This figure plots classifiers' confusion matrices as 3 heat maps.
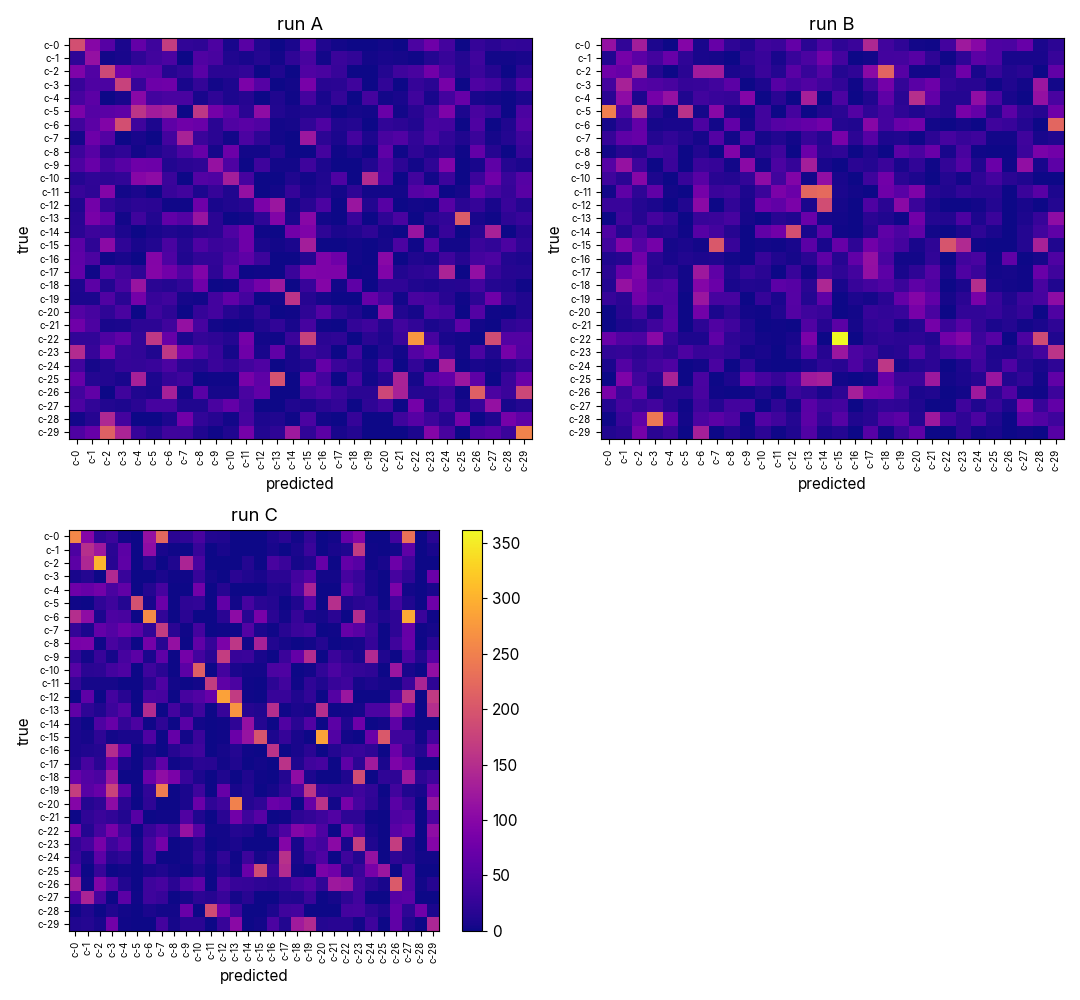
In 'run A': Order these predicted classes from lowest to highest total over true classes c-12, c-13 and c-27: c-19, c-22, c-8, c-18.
c-19, c-22, c-18, c-8
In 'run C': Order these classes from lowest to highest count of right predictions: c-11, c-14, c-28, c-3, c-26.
c-28, c-14, c-3, c-11, c-26
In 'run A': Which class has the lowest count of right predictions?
c-21
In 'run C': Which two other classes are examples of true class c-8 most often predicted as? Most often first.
c-13, c-15
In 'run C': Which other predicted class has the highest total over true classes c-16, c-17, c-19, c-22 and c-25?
c-3
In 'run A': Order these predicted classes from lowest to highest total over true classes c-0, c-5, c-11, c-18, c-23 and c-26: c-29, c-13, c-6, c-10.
c-10, c-13, c-29, c-6
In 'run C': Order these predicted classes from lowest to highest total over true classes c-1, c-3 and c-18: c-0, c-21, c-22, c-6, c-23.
c-21, c-22, c-0, c-6, c-23
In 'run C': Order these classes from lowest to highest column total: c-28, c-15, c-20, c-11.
c-28, c-11, c-15, c-20
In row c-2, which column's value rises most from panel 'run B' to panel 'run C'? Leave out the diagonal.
c-9
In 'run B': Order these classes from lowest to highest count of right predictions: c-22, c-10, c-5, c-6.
c-6, c-22, c-10, c-5
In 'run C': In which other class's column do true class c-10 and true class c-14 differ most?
c-29
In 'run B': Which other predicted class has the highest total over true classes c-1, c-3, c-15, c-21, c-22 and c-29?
c-28
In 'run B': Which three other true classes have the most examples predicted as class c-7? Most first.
c-15, c-2, c-5
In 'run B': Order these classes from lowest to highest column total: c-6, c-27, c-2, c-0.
c-27, c-0, c-6, c-2
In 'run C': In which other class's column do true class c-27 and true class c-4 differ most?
c-19
